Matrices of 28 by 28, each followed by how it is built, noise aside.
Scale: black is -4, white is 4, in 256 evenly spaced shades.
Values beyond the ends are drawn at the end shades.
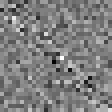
banded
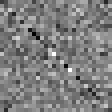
diagonal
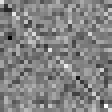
diagonal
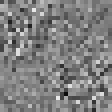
block diagonal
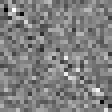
banded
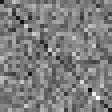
diagonal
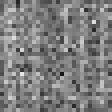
blocks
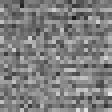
blocks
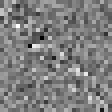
banded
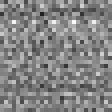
repeating columns
